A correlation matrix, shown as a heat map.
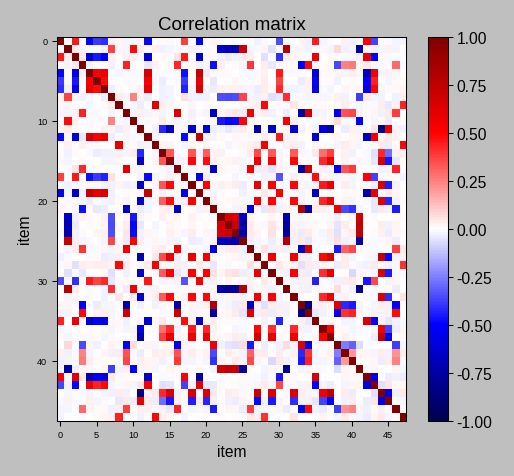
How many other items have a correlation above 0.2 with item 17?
4
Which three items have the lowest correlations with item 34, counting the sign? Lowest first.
33, 21, 38
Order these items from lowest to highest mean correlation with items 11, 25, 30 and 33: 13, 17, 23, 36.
23, 36, 17, 13
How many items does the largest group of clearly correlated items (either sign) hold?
12
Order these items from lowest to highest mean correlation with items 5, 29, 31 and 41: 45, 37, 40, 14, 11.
11, 45, 40, 14, 37
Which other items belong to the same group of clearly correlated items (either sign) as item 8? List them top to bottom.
13, 28, 47
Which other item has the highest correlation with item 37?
44
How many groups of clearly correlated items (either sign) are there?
5
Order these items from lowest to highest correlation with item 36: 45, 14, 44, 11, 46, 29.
11, 45, 46, 14, 29, 44
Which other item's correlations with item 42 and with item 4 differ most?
19
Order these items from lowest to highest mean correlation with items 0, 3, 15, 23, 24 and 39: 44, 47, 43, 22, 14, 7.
7, 43, 47, 14, 44, 22
